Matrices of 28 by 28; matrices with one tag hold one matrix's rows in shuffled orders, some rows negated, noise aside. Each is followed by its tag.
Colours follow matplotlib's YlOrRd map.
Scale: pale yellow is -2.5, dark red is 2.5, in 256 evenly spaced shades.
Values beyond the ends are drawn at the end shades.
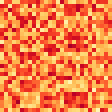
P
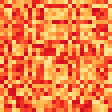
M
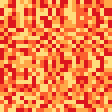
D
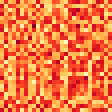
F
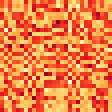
M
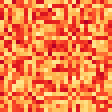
M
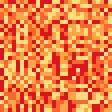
F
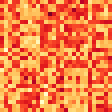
P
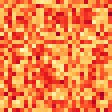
M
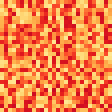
D
